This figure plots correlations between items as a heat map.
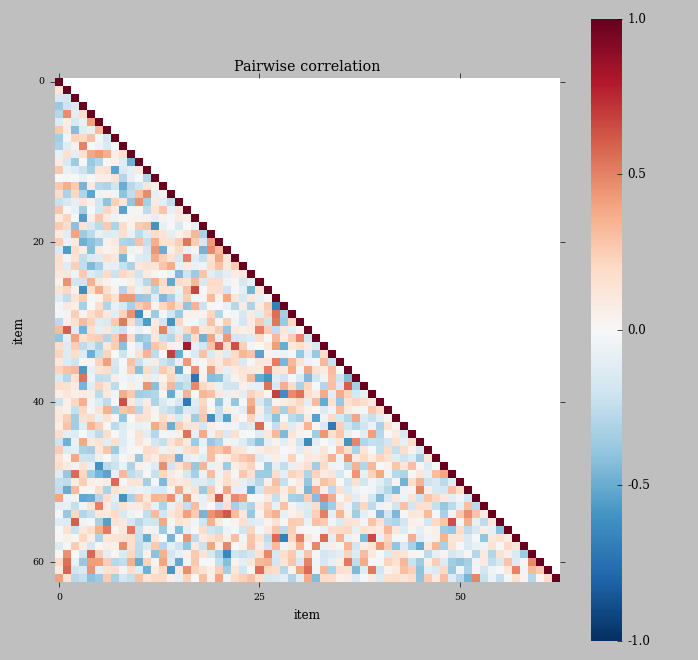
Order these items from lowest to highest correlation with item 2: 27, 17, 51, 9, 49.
9, 17, 27, 51, 49
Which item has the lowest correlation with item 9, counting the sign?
10
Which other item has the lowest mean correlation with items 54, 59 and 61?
37
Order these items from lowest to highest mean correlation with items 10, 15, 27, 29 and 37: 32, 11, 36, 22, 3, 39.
36, 11, 22, 32, 39, 3
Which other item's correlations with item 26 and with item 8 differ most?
3
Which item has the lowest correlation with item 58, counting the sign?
45
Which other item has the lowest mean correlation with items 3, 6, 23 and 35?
28
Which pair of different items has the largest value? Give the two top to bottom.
16, 33
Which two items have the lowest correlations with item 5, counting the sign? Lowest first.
48, 49
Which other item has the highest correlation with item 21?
54
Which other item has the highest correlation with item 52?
20
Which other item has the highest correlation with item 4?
59
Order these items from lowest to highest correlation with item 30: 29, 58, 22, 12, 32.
22, 12, 29, 58, 32
